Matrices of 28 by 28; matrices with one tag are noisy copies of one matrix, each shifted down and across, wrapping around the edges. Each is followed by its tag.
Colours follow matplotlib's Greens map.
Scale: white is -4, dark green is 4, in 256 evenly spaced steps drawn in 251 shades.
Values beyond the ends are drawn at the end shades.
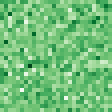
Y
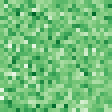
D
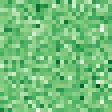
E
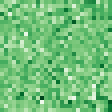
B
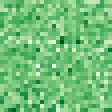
Y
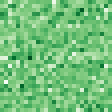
Y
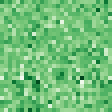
B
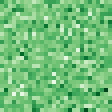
D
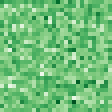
D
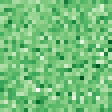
E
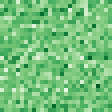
Y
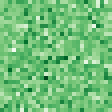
D
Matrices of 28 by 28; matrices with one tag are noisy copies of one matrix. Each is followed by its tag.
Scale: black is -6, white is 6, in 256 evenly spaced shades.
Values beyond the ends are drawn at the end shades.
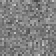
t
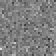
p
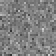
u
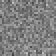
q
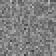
p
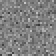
u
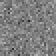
t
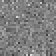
q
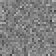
u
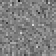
p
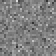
p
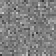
q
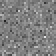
u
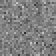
t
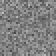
q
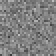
u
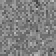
t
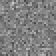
q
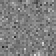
t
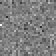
p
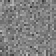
q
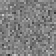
u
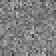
q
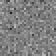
q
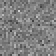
u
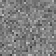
u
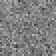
p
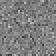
u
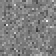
t
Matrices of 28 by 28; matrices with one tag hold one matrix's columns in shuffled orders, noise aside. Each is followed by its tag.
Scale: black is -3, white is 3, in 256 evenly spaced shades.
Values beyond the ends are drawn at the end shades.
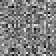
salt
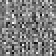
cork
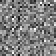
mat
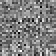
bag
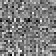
bag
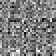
bag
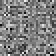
salt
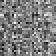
cork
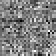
bag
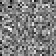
mat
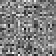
salt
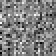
cork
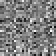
bag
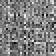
cork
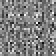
cork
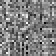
cork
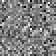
mat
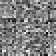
bag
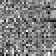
bag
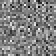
mat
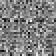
bag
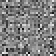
salt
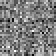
bag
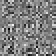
salt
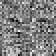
bag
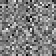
mat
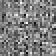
cork
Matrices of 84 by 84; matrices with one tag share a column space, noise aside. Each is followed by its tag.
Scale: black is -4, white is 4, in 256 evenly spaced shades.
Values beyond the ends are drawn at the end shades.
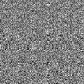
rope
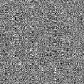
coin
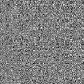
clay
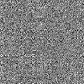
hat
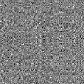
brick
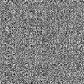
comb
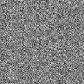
clay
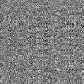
brick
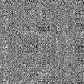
comb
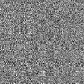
rope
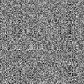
rope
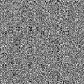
comb
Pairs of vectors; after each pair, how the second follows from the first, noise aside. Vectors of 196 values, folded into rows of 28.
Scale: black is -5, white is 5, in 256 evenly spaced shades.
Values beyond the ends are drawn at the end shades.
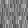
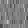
partly zeroed.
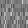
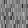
wrapped around, negated.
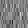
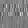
partly zeroed.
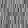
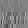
partly zeroed.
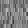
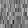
sign-scrambled.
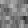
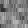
reversed.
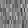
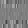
reversed, negated, partly zeroed.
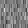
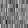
wrapped around, negated.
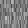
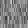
sign-scrambled.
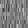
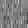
reversed, negated, partly zeroed.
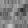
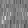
reversed, negated, partly zeroed.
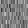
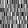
reversed, negated, scaled up.
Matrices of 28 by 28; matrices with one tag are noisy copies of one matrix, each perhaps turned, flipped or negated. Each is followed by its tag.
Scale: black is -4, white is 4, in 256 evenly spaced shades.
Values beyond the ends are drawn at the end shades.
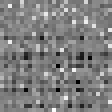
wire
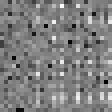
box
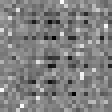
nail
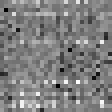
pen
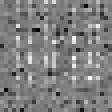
nail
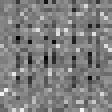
nail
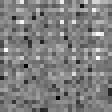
box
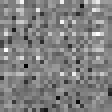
box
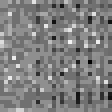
box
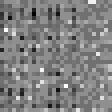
box
